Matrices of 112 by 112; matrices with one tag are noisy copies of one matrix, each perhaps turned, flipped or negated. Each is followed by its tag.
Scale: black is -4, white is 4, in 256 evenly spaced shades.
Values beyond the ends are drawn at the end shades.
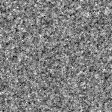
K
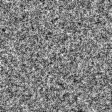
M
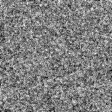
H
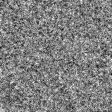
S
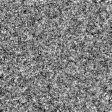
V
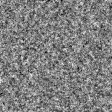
M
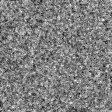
H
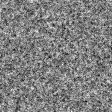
M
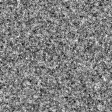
K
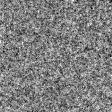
V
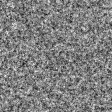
K
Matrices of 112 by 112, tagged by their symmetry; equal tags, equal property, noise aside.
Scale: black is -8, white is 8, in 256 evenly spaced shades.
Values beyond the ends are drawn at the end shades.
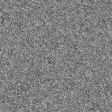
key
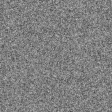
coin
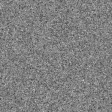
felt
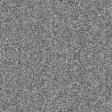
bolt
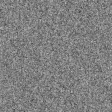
coin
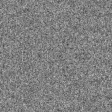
bolt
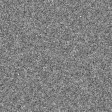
coin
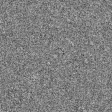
key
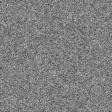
key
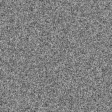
felt
